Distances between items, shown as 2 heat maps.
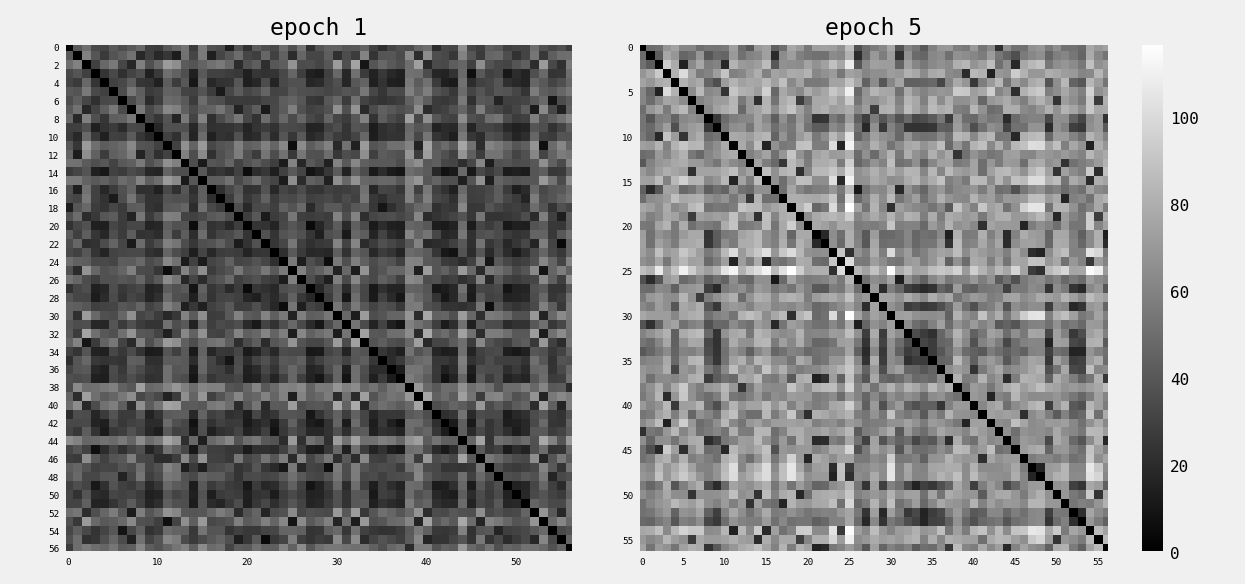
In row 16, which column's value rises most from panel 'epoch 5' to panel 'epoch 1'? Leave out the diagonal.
26
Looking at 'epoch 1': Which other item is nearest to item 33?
2
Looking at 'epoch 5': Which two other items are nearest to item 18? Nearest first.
30, 37
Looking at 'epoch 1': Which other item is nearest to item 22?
55
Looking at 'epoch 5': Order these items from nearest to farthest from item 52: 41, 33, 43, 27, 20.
27, 33, 41, 20, 43
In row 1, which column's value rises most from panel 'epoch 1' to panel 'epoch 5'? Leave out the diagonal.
25
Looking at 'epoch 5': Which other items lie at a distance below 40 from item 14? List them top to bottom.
6, 19, 50, 55
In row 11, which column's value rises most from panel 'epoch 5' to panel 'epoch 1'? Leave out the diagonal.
15
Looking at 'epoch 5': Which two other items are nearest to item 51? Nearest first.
17, 13
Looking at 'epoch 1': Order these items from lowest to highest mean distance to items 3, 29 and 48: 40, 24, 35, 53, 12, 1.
24, 35, 40, 1, 12, 53
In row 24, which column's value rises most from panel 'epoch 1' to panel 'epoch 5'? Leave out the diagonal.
47
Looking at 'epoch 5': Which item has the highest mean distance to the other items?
25
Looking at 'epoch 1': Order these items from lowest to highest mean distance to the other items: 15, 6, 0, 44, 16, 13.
16, 6, 0, 13, 15, 44
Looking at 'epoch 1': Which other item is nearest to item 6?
54
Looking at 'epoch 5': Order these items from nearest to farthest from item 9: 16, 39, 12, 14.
16, 39, 12, 14
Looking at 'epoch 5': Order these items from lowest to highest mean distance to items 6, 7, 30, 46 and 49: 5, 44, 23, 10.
44, 10, 5, 23
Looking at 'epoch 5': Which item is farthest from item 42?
5
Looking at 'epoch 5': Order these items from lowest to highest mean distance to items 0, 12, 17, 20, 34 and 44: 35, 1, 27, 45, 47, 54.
27, 1, 35, 45, 47, 54
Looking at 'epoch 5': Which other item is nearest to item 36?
40
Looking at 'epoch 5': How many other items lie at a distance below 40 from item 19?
4
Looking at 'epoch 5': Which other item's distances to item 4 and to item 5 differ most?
2
